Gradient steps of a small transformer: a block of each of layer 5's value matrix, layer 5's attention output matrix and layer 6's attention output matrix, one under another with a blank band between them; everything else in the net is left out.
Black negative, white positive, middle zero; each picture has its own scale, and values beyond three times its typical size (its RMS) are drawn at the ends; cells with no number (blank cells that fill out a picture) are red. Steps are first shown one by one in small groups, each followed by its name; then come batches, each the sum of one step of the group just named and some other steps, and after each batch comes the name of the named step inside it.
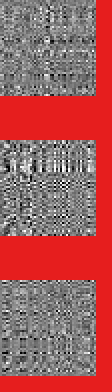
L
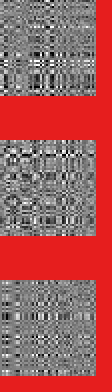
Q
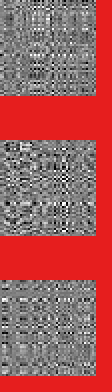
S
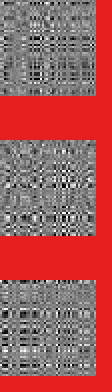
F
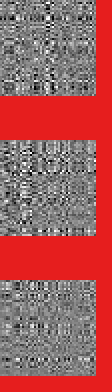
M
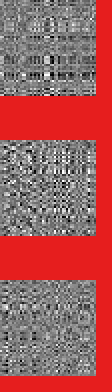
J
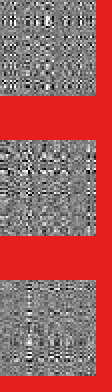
M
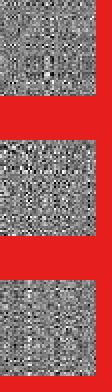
J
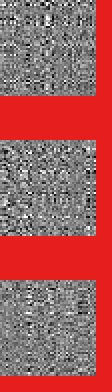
M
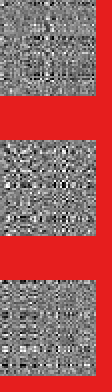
F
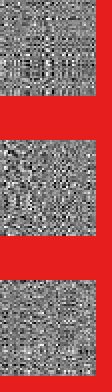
F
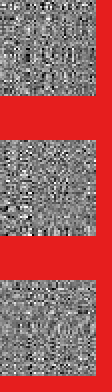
M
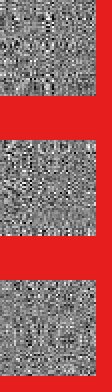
M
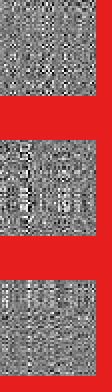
S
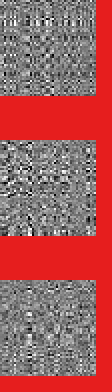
J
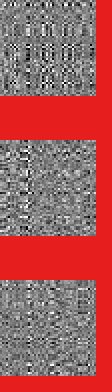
Q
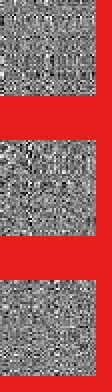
J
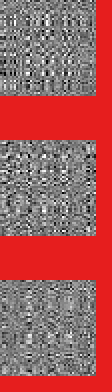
S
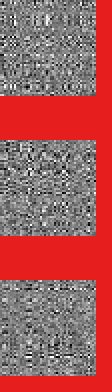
S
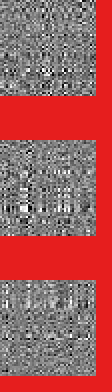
J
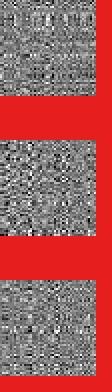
S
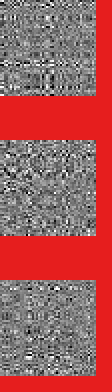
Q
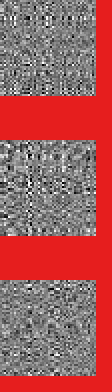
L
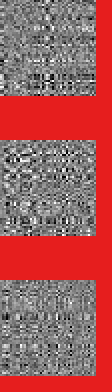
Q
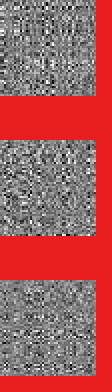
Q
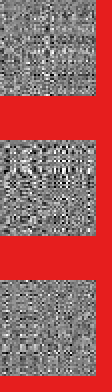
L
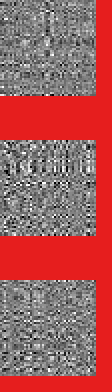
L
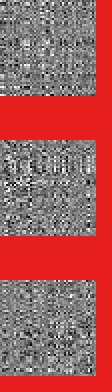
L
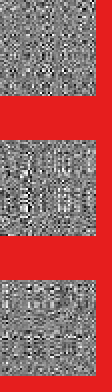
L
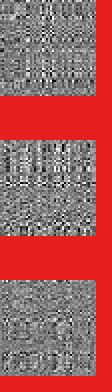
L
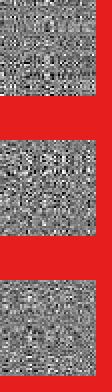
J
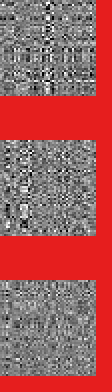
M
